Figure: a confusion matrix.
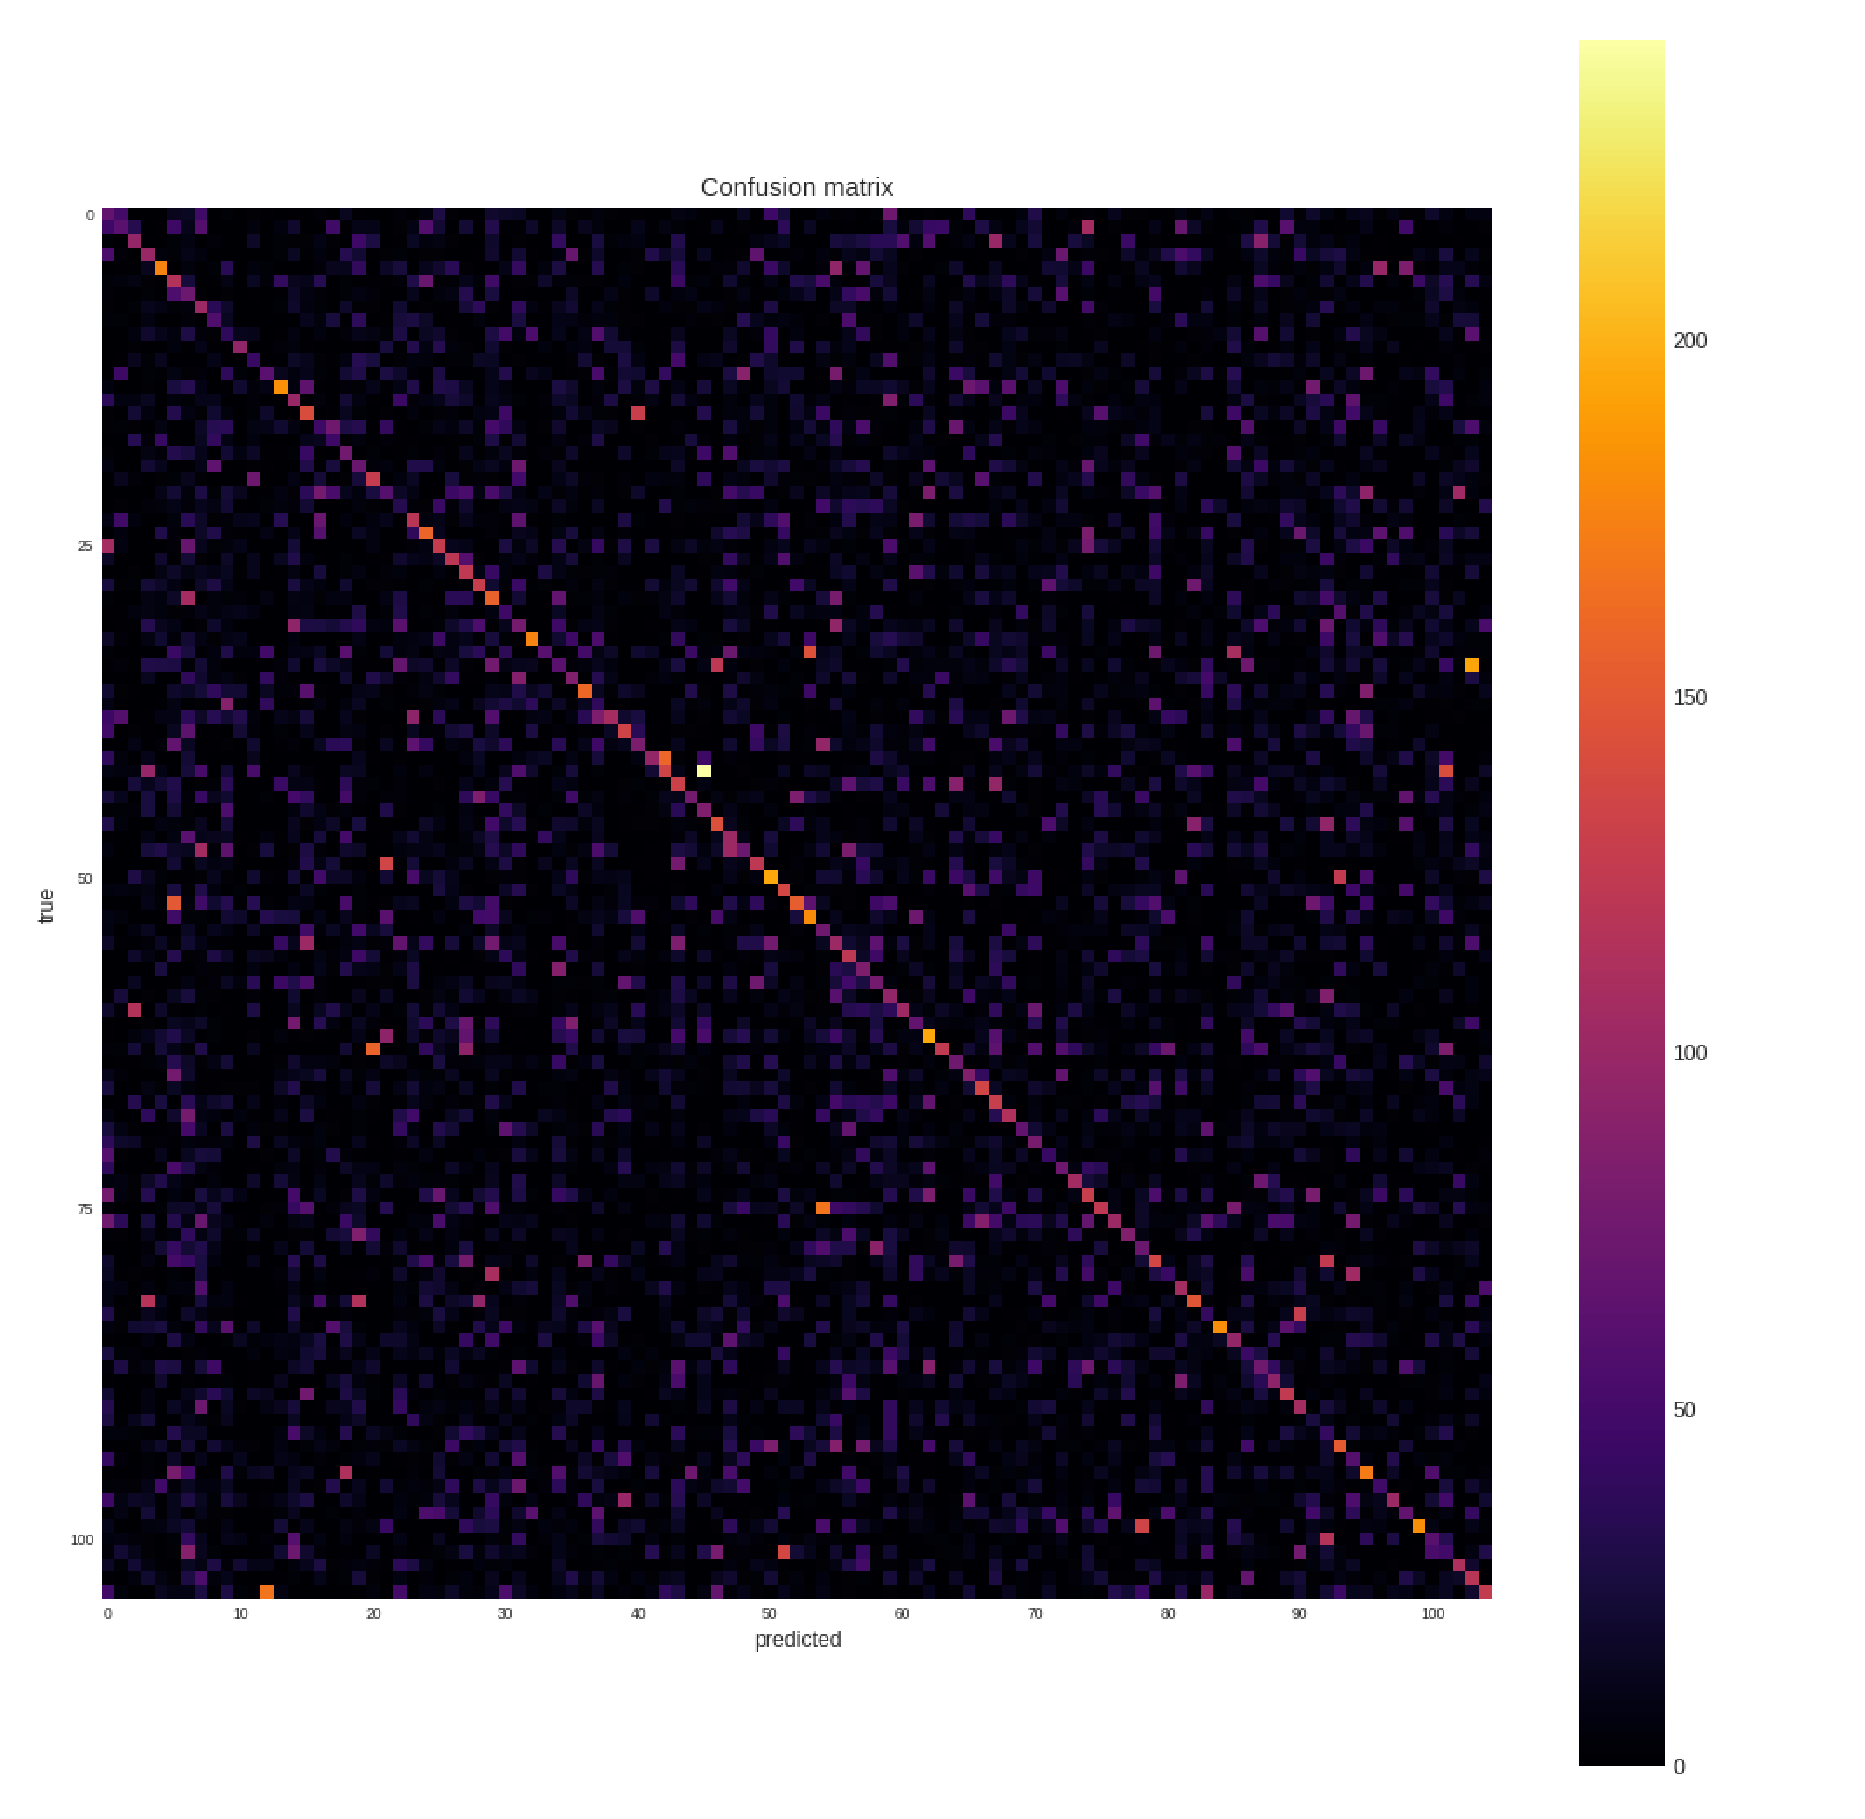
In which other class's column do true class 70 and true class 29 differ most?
6
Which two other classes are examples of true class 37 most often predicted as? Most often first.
9, 79
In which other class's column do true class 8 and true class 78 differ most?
58
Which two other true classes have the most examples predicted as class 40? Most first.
15, 53
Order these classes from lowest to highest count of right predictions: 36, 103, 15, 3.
3, 103, 15, 36
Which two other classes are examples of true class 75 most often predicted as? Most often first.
54, 85
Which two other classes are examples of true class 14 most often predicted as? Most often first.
59, 94
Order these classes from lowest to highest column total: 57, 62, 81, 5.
81, 57, 62, 5
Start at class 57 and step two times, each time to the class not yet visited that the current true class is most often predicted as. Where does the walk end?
103
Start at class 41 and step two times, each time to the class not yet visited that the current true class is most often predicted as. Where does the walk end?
45
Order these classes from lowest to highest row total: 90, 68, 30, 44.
30, 90, 68, 44
